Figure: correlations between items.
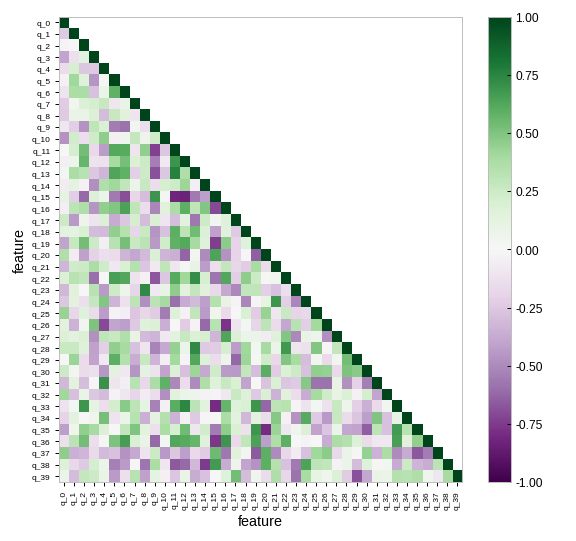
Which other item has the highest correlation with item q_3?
q_26
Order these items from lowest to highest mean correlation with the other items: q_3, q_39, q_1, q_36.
q_3, q_39, q_1, q_36
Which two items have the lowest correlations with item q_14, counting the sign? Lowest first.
q_38, q_26
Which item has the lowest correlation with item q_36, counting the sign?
q_15
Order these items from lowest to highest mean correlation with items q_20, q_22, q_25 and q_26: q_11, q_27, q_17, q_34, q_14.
q_14, q_34, q_17, q_27, q_11
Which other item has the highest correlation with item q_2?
q_33
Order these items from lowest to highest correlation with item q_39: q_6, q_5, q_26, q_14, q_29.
q_29, q_5, q_14, q_6, q_26
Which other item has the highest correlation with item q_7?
q_35
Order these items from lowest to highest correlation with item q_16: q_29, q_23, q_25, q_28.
q_23, q_25, q_29, q_28
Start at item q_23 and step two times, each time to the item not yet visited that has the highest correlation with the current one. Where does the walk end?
q_11
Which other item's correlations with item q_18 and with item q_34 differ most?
q_24
